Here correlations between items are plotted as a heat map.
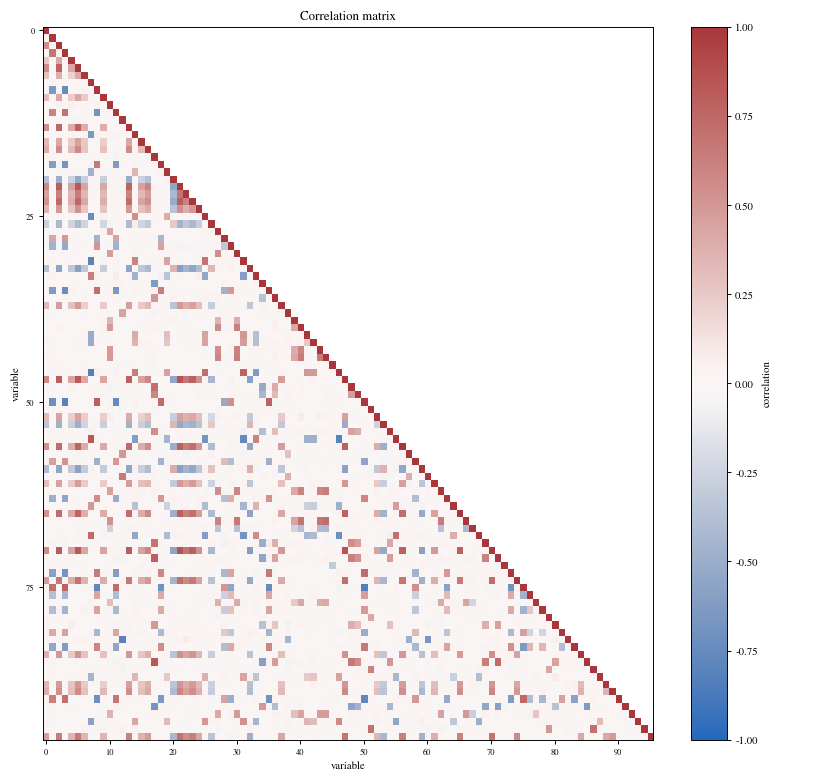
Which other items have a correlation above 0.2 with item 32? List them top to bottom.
20, 26, 53, 59
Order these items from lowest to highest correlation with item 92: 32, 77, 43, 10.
32, 77, 10, 43
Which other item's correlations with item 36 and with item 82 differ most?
12
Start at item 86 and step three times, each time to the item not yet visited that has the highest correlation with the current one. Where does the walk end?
79
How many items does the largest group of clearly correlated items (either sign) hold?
30
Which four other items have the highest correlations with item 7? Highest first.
55, 68, 33, 64
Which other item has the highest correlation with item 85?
17
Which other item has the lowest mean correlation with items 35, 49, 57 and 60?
82
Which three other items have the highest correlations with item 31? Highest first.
46, 25, 14
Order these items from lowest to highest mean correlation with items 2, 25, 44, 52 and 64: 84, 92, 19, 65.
19, 92, 84, 65
